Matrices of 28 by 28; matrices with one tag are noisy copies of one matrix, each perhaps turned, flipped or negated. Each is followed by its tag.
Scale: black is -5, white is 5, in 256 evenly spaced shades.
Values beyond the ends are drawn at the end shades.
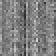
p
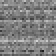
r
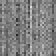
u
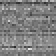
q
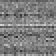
p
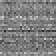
u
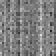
r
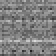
r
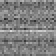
p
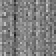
r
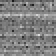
r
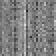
p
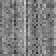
p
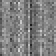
p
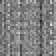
r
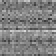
p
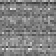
q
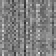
u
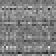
q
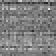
q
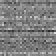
u
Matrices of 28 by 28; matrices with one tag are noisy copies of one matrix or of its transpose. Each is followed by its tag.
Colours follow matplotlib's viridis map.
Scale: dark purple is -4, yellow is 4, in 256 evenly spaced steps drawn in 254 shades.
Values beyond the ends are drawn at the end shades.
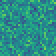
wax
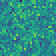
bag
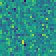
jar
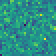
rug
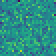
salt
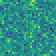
jar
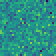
salt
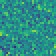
jar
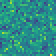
rug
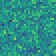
bag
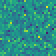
wax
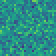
jar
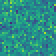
rug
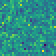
rug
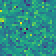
rug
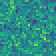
rug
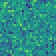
rug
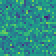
jar
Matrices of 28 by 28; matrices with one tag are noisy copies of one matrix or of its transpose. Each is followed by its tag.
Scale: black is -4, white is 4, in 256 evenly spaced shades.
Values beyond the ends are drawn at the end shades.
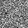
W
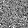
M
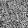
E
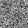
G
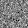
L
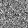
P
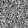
W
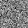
P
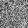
E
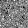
W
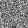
P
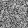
E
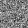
G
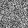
E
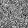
M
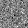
G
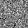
M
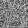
E
